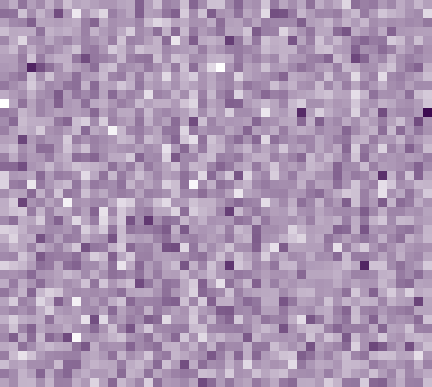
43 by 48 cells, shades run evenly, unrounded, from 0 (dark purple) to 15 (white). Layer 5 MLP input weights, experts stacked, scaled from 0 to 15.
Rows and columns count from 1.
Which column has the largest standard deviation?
43
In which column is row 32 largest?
25
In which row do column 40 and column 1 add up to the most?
12
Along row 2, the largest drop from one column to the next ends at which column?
31
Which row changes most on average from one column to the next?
20
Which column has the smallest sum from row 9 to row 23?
3
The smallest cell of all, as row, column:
13, 48
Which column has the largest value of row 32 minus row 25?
15
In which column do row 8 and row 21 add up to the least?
5
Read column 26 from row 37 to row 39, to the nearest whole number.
7 9 8
